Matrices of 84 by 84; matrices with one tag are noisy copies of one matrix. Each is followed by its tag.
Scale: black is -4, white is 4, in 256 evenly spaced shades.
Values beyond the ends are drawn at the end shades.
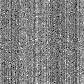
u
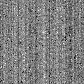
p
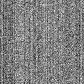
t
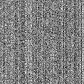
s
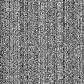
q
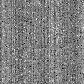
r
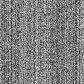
u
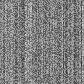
s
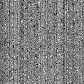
q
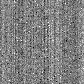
r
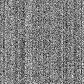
s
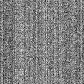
t
